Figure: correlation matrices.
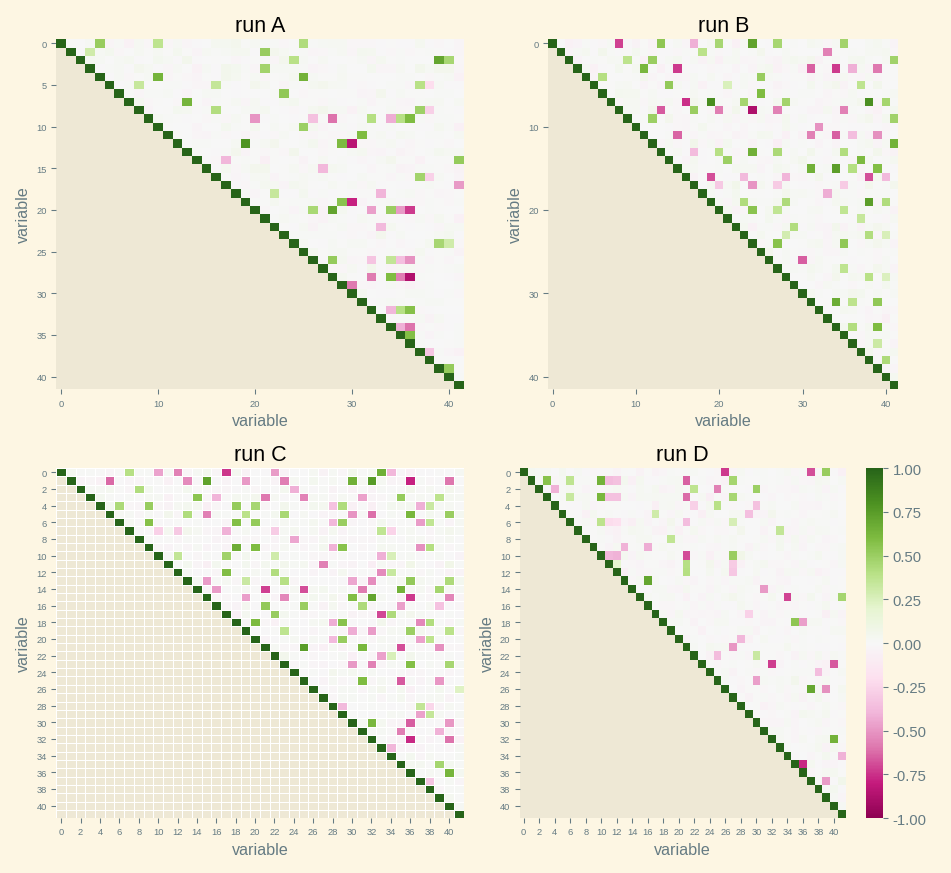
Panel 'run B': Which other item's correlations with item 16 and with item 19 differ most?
7
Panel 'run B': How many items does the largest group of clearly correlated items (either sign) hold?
8
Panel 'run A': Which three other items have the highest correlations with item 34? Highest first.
28, 20, 26
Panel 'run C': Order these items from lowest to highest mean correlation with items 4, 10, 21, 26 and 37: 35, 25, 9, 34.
35, 9, 34, 25
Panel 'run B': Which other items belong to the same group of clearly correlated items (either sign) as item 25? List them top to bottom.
4, 6
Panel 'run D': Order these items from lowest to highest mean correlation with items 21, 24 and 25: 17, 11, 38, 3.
3, 38, 17, 11
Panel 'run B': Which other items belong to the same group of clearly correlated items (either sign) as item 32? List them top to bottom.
10
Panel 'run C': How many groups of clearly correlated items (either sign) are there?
7
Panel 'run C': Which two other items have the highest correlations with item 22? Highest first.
17, 12
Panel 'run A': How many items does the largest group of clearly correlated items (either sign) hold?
8
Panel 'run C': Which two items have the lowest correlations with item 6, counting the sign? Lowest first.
37, 28
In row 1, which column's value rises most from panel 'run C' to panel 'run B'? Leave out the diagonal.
36
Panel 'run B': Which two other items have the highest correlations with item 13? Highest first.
24, 0
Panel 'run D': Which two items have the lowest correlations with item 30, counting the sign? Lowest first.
25, 4
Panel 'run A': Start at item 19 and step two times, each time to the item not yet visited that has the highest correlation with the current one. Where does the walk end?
29
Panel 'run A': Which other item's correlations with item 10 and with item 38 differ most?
4
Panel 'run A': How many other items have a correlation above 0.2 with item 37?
3
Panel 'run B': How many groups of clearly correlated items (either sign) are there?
10
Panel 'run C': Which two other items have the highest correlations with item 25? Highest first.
21, 31
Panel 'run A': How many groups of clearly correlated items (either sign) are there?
12
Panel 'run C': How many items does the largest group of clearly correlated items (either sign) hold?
10
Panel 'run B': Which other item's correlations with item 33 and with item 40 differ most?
1
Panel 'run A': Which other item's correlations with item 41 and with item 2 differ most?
39
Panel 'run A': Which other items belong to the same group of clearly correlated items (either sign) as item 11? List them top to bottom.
31
